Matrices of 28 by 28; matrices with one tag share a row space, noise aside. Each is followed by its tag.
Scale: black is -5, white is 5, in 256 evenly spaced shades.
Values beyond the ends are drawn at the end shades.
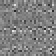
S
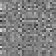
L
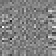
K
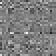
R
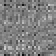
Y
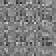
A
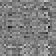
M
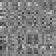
L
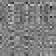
R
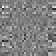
K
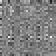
R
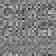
Y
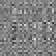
S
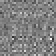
S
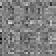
R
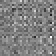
S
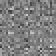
R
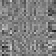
K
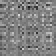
L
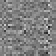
M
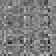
M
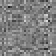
M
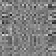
K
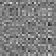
Y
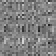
Y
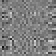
K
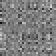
L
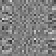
K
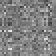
M
